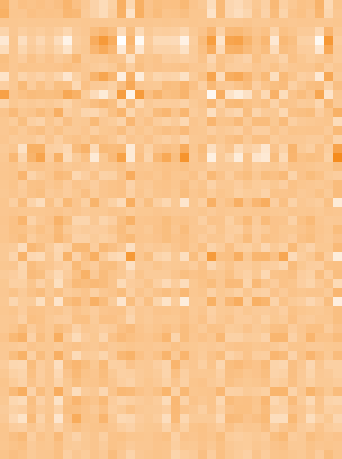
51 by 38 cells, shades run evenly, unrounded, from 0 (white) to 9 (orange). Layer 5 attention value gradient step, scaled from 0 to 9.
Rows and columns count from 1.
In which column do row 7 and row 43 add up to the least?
15
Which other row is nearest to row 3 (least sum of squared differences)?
24
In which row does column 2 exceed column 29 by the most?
18
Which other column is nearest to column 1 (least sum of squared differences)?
16
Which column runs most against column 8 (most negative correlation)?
13
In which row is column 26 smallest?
11
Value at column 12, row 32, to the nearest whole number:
5
